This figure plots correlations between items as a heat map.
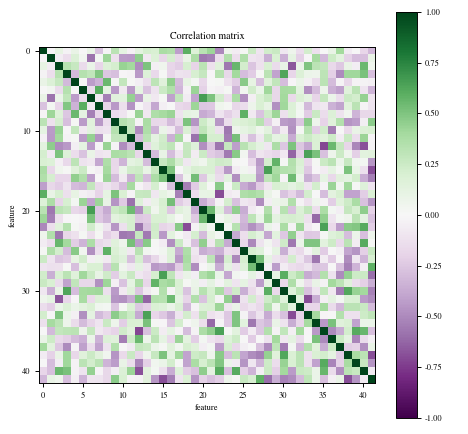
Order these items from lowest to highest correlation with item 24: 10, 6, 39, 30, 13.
39, 10, 30, 6, 13
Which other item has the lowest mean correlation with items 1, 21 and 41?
38
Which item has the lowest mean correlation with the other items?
41
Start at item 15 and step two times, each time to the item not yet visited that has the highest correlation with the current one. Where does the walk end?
30
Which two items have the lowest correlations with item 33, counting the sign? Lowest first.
31, 5
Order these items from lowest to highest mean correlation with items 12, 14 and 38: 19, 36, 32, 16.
32, 19, 16, 36
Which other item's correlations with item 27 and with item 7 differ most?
19
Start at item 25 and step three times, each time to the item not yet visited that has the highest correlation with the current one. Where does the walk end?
16
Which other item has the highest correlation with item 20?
6
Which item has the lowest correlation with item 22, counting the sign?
18
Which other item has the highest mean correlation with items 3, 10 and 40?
2
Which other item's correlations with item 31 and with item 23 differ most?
15
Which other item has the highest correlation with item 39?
35
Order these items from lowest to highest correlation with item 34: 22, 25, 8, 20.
20, 22, 25, 8
